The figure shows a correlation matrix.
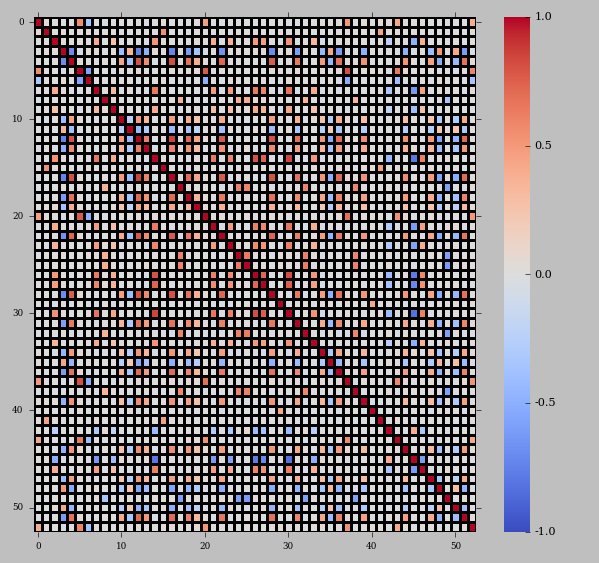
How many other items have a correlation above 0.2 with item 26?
10
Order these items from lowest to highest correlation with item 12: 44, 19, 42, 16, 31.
42, 19, 44, 31, 16
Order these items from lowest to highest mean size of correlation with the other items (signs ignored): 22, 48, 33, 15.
15, 33, 48, 22
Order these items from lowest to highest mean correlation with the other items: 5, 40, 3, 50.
3, 50, 40, 5
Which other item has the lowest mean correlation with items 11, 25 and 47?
49
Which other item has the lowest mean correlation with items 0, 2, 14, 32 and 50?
45
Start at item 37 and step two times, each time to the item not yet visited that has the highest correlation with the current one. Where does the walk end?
20
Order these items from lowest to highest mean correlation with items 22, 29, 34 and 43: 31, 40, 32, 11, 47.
11, 32, 40, 47, 31
